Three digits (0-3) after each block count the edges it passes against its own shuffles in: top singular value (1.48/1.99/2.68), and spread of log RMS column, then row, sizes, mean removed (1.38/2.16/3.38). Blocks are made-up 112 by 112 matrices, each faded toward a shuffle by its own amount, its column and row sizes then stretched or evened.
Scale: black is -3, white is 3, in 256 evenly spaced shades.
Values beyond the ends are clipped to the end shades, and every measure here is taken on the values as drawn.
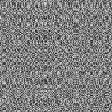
3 1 1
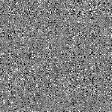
1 2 2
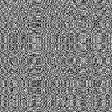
3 0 0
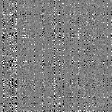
2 3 2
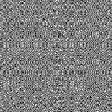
3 1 0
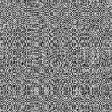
3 2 0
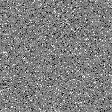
1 0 0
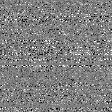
1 0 3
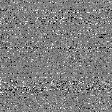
0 0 3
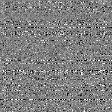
2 1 3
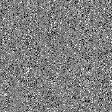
1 2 0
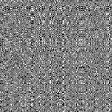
3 2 2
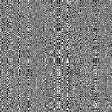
3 3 1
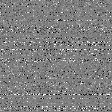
0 0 3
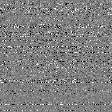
0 1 3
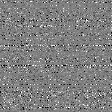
0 1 3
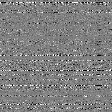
2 0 3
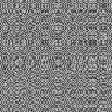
3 1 2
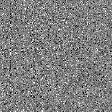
1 2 1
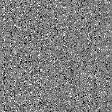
0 2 0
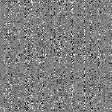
1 3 2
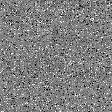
1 0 1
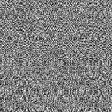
3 0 2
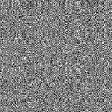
3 2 0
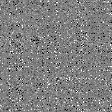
0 2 2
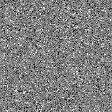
1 1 1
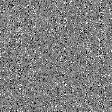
1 2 0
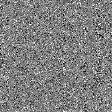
0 2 0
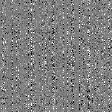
1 3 1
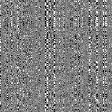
3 3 1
